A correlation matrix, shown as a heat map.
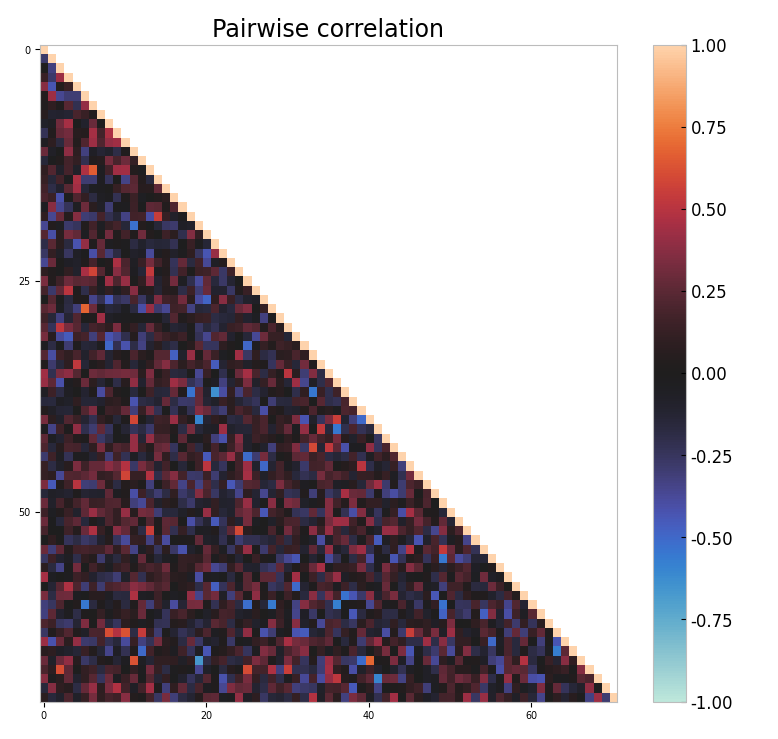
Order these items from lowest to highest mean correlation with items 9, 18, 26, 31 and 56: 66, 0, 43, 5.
5, 66, 0, 43
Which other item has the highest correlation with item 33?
43
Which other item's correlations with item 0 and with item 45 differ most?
63
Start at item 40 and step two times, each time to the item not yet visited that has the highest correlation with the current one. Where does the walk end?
11
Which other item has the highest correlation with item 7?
29
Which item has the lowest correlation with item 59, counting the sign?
37
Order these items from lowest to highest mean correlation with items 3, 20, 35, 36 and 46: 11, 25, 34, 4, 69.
34, 69, 4, 11, 25
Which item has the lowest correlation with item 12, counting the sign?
65
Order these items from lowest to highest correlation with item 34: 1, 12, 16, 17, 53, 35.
53, 1, 35, 12, 17, 16
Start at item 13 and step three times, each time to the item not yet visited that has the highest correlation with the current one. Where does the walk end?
52
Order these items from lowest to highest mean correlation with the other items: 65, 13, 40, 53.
53, 65, 40, 13
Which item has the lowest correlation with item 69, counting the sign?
38
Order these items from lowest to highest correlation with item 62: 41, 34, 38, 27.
34, 38, 41, 27
